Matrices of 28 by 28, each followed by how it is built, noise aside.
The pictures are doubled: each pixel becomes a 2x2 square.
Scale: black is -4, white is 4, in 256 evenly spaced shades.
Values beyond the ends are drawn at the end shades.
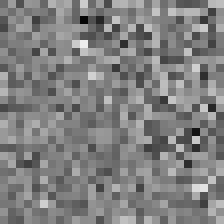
upper triangular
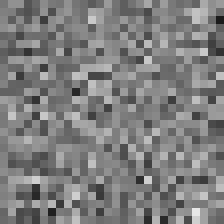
low rank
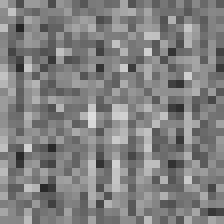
blocks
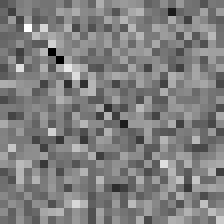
diagonal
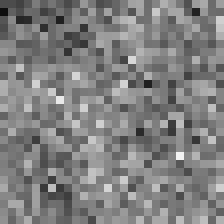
smooth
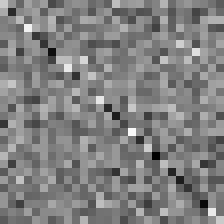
diagonal
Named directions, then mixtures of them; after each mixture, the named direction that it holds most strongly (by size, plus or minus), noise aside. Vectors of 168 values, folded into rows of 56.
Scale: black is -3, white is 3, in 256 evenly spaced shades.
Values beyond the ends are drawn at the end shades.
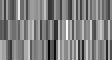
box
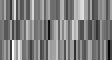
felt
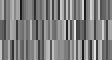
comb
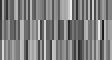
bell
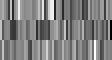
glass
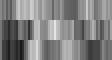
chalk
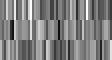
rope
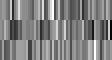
glass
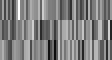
box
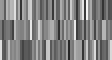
rope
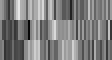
chalk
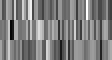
rope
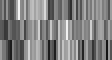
box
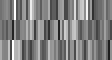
felt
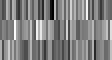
glass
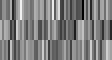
comb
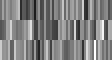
comb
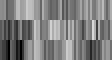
chalk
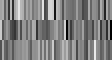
glass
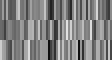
box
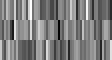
rope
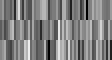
box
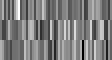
box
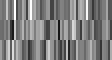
rope
